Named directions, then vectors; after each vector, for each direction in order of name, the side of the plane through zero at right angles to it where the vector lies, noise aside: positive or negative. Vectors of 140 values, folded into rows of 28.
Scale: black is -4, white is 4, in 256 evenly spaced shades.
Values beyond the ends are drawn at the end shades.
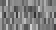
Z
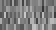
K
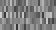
negative, positive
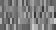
positive, positive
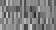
negative, positive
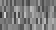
positive, negative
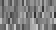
positive, positive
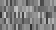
positive, negative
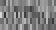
negative, positive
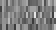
negative, negative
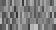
positive, positive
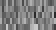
positive, positive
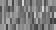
negative, negative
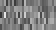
positive, negative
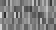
negative, positive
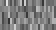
positive, positive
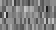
positive, negative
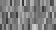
positive, positive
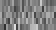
positive, positive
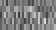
positive, negative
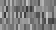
negative, positive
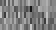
negative, positive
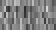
negative, positive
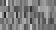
negative, positive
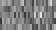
negative, negative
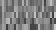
negative, negative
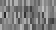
negative, positive
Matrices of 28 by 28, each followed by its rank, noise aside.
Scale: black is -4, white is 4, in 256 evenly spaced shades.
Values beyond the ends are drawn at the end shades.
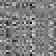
three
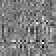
four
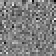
five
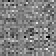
four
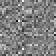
five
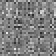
three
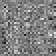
five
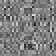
three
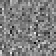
six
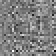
five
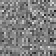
six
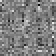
five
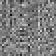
five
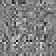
six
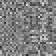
four
